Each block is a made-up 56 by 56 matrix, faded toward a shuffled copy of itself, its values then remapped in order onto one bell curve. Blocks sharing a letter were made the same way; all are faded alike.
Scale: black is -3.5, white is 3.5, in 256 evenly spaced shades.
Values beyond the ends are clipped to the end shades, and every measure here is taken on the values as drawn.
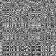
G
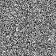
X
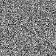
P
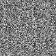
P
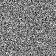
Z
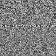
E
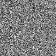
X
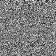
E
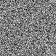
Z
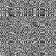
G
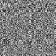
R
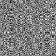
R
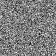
Z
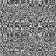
G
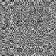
R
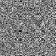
R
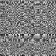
G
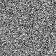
Z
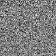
P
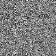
P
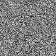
E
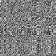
R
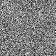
X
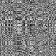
G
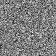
Z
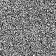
Z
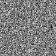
P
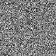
P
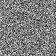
Z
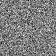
Z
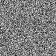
Z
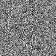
X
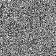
X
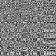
G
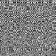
G
